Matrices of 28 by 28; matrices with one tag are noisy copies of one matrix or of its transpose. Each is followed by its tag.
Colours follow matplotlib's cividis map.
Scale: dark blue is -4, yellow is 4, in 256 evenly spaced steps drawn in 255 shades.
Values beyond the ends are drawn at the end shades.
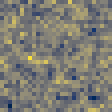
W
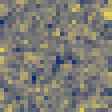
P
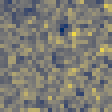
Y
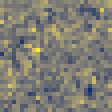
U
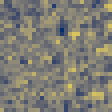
Y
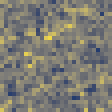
U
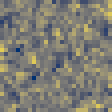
P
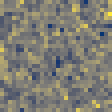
P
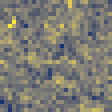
W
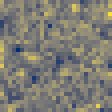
P
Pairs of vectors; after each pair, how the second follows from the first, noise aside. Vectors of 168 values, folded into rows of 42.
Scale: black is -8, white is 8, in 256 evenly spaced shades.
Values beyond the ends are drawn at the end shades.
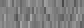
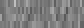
wrapped around, negated.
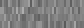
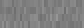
wrapped around, shrunk.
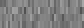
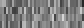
negated, scaled up.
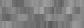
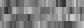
wrapped around, negated, scaled up.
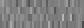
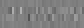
reversed, partly zeroed.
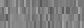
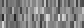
wrapped around, negated, scaled up.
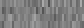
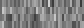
negated, scaled up.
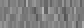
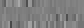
wrapped around, negated, partly zeroed.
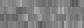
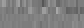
reversed, partly zeroed.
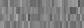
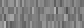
reversed, negated.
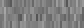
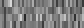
negated, scaled up.
